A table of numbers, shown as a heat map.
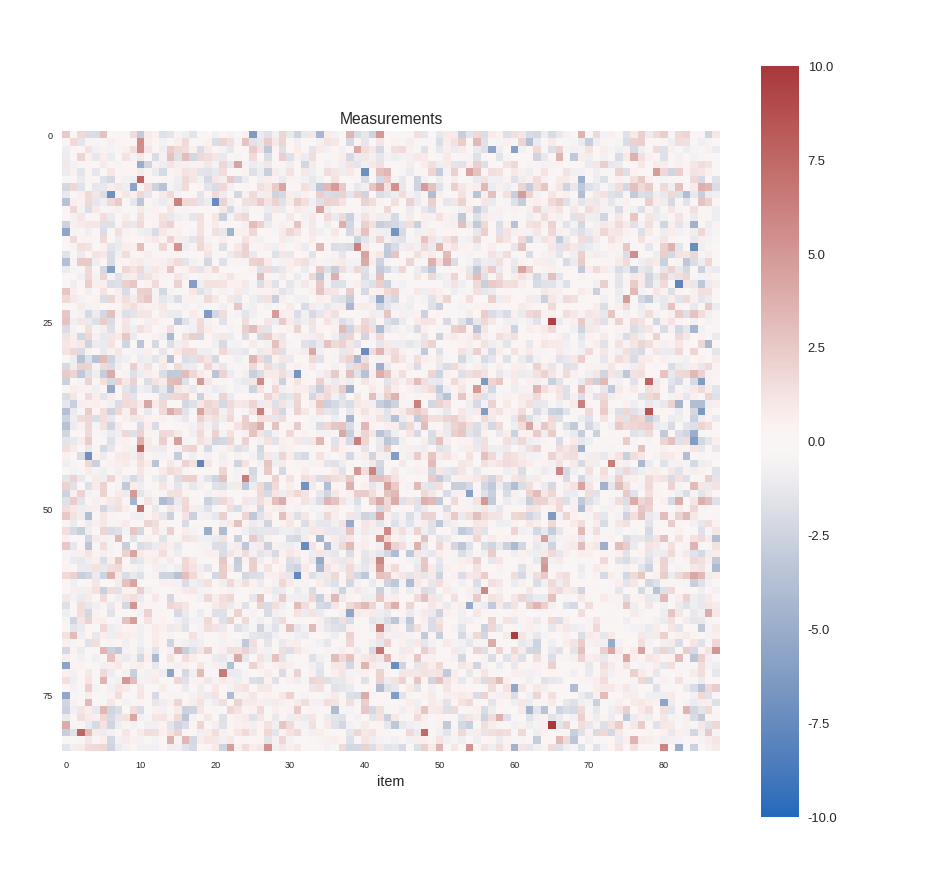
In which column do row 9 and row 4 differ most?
20
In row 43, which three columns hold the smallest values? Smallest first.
3, 44, 83
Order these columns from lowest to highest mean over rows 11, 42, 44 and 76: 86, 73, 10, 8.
86, 8, 73, 10
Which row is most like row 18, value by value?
8
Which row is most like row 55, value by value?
47
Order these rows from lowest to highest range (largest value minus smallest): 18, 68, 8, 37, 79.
68, 18, 8, 79, 37
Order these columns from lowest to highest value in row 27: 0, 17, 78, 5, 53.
5, 78, 53, 0, 17
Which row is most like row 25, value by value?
79
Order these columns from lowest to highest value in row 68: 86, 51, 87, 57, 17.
17, 86, 51, 87, 57
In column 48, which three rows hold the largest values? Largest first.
80, 7, 49
